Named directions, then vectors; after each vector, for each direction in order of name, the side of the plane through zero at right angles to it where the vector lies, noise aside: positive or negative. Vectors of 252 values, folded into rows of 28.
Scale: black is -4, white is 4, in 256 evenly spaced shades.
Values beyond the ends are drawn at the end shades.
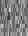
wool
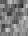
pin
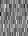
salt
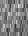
negative, positive, negative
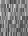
negative, negative, negative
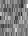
positive, negative, negative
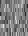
negative, positive, positive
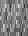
negative, positive, negative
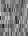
positive, negative, negative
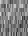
negative, negative, negative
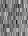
positive, negative, positive
